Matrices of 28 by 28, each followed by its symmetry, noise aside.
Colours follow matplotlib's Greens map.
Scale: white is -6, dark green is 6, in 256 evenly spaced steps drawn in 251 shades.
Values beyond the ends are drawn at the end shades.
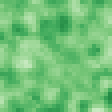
antisymmetric.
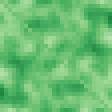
same after a half turn.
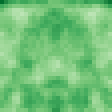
mirrored left to right.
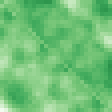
symmetric across the other diagonal.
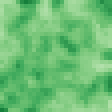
symmetric across the other diagonal.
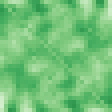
same after a half turn.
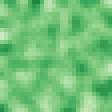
antisymmetric.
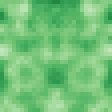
mirrored left to right.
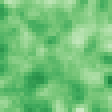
antisymmetric.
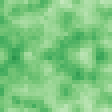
mirrored top to bottom.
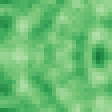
mirrored top to bottom.
